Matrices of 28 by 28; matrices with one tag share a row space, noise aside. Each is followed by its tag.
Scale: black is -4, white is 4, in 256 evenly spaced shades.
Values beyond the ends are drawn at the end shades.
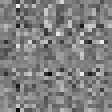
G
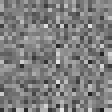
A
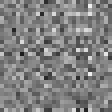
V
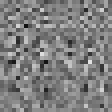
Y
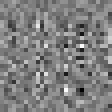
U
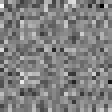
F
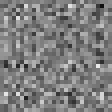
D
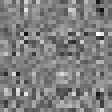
D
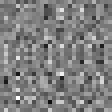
G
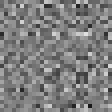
V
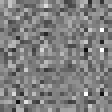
Y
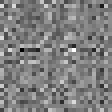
F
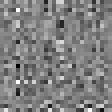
G
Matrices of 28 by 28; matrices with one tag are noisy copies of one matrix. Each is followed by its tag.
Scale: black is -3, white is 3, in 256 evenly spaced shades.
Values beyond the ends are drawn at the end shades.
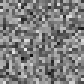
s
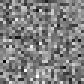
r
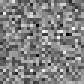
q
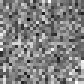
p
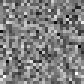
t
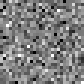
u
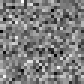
t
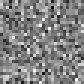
p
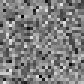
q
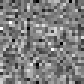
t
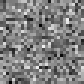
t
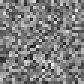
q
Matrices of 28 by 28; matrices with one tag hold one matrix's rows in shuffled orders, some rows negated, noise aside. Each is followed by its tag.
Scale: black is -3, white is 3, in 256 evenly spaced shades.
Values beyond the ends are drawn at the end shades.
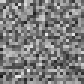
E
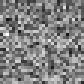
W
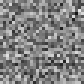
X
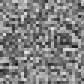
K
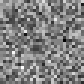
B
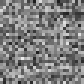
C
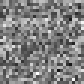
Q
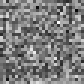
Q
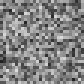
K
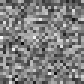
X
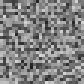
K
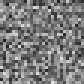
Q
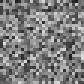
X
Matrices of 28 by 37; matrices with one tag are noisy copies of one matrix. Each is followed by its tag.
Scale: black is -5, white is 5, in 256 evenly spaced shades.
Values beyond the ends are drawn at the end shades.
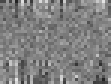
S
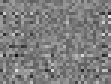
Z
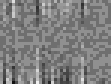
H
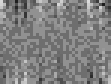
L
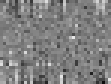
S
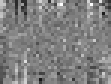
L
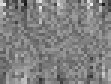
L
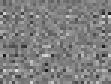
Z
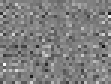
Z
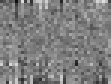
S
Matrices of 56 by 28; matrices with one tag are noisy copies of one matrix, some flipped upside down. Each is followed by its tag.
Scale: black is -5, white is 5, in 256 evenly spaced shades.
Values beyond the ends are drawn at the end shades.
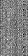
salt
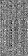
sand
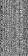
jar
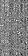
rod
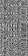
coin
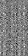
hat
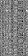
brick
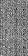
salt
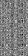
brick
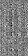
sand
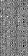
salt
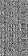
coin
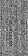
sand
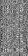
jar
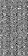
hat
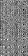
salt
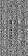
sand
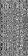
jar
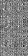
salt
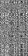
rod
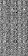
hat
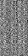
hat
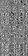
rod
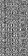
coin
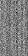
hat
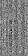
sand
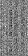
sand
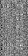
jar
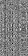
coin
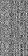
rod
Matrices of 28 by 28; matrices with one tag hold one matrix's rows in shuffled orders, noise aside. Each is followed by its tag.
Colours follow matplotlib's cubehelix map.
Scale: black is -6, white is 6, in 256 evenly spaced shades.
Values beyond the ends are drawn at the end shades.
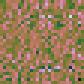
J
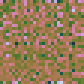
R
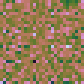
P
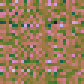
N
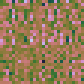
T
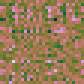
N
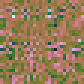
N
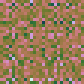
T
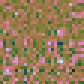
R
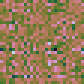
N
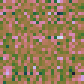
R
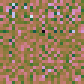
T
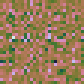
N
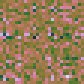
P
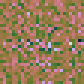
J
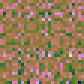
J
